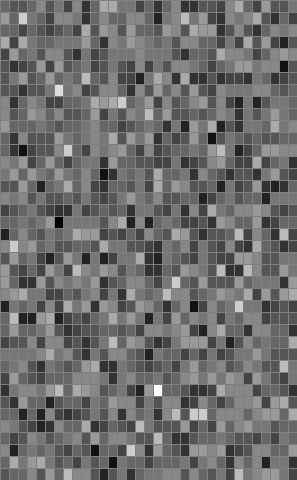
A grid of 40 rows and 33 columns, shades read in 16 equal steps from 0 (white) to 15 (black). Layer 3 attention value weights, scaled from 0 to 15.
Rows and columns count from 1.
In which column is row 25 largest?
14
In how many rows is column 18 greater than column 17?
20
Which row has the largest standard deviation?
33
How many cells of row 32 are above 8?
15
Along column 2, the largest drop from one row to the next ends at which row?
39
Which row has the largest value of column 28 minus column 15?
38
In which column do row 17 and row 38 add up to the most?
11
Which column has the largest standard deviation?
18
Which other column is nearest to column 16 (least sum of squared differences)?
28
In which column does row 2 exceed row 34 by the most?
31
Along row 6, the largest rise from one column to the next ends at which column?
32
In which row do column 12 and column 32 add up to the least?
23
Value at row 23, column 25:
4
